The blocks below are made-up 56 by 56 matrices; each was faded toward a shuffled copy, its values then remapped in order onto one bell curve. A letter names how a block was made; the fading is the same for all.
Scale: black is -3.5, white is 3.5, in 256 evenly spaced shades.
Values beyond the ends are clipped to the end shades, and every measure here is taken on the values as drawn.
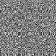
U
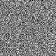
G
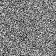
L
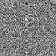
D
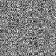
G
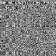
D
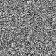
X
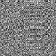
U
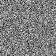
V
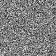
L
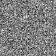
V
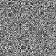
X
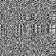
U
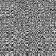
U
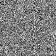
V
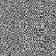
U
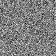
L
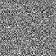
G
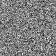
L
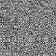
D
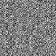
G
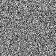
V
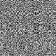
D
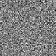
G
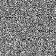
X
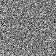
V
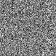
V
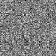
X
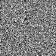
V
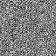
D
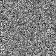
V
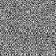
U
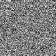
X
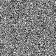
V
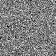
L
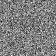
L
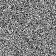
L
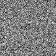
V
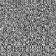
D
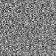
X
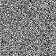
V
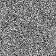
V
